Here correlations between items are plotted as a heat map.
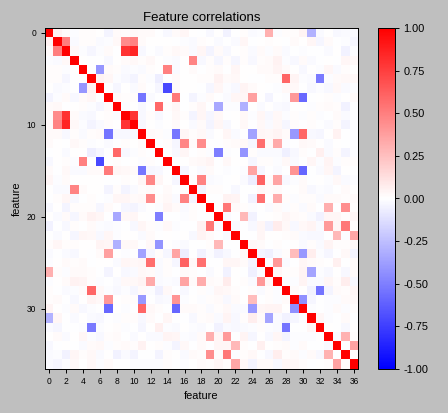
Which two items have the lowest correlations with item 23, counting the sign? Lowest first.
13, 8
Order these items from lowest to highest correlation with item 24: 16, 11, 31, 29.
11, 16, 31, 29
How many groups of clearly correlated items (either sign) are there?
10
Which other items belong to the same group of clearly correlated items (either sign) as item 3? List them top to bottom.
17
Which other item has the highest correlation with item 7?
15
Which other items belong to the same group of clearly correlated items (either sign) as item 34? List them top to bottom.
22, 36
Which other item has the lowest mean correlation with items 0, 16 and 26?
31
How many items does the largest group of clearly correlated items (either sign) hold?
6
